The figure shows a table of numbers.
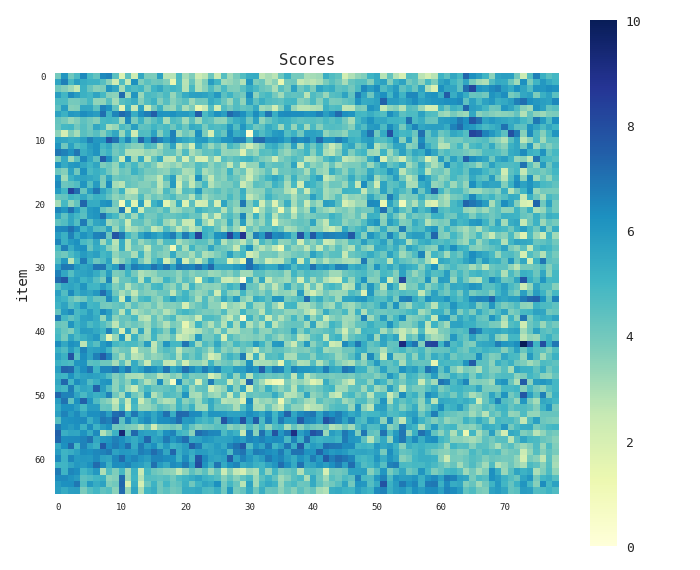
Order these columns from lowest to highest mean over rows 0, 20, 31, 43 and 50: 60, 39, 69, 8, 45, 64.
45, 39, 60, 69, 64, 8
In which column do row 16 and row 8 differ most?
70
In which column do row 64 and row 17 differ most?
10
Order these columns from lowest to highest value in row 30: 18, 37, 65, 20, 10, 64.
65, 64, 37, 18, 20, 10
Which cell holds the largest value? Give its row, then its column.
42, 73
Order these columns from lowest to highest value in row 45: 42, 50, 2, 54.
54, 42, 2, 50
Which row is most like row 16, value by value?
11
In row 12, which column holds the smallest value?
29
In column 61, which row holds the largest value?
3
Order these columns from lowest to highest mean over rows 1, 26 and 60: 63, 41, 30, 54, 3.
63, 41, 54, 30, 3
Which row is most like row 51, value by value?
1
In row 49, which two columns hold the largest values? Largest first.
6, 2
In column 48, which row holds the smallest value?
34
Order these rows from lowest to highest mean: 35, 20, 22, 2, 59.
20, 22, 2, 35, 59
